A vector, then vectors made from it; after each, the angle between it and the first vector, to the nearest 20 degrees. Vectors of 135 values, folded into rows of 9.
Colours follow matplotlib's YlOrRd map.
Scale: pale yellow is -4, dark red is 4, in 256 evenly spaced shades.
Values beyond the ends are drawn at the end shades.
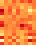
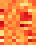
40 degrees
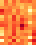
40 degrees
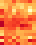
40 degrees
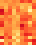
40 degrees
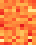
40 degrees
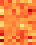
160 degrees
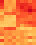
120 degrees
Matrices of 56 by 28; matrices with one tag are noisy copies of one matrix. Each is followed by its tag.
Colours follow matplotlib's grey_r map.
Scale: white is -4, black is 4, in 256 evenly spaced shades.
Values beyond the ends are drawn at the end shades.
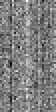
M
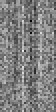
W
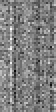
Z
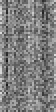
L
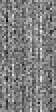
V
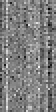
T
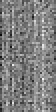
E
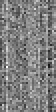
T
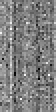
Z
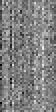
E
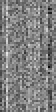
T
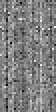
V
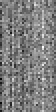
E
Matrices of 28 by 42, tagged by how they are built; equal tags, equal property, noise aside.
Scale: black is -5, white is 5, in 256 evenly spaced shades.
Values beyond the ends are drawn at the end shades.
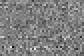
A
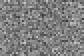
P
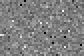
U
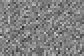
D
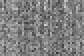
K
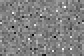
U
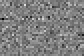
A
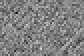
D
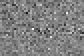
A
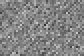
D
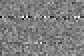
A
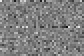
A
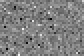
U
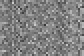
P
